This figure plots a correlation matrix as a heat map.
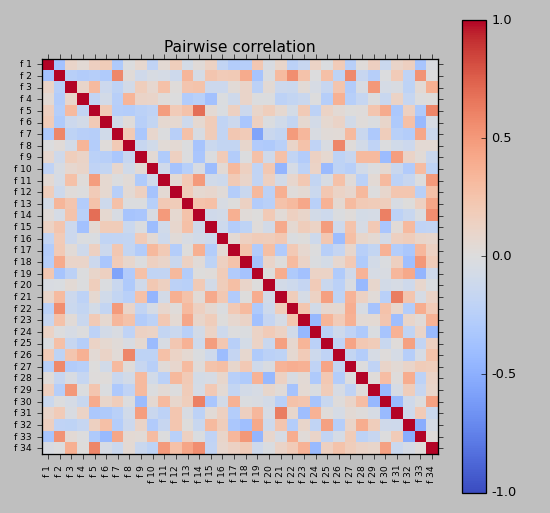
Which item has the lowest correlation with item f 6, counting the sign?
f 33
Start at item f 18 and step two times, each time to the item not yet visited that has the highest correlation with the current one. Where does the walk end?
f 2
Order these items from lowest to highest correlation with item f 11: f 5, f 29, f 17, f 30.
f 29, f 17, f 30, f 5
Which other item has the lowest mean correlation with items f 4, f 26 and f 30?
f 15
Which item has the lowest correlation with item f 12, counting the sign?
f 10
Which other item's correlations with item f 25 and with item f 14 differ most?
f 30
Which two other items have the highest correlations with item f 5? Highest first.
f 14, f 34
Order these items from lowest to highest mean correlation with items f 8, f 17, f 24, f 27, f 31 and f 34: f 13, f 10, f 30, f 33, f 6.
f 6, f 10, f 30, f 13, f 33
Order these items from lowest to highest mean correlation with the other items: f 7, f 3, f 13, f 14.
f 7, f 3, f 14, f 13
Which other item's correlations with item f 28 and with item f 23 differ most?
f 19
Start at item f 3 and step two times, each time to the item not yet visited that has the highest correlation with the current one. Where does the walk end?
f 9
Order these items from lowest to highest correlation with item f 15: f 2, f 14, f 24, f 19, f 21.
f 14, f 19, f 24, f 2, f 21
